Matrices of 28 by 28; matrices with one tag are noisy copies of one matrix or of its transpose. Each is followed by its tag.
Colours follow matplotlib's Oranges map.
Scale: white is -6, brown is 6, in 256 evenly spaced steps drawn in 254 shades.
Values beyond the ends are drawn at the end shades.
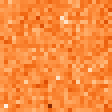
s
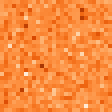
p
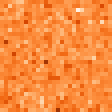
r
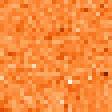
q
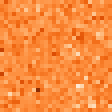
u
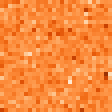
q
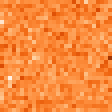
r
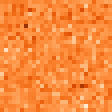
p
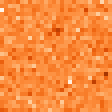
q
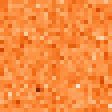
u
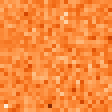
s
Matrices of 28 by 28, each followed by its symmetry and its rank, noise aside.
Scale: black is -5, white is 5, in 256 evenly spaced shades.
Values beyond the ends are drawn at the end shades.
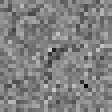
symmetric, rank eight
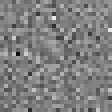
antisymmetric, rank eight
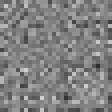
symmetric, rank six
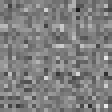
no symmetry, rank six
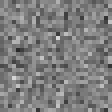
no symmetry, rank six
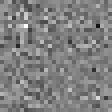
no symmetry, rank eight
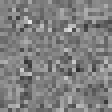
no symmetry, rank six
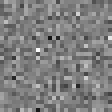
antisymmetric, rank six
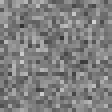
no symmetry, rank eight
